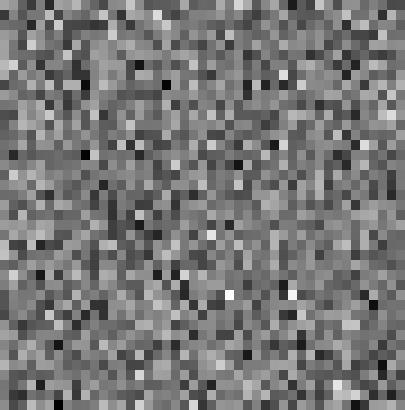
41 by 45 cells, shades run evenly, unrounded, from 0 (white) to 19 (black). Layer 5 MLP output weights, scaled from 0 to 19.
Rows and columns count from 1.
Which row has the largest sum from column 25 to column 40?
6
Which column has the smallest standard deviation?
45
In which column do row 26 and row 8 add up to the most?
9
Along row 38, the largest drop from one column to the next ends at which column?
16
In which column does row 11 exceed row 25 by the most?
20
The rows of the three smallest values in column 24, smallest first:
24, 15, 12
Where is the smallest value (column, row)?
26, 30
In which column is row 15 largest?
31
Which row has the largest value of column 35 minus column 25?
1
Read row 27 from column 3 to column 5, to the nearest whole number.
10 7 9
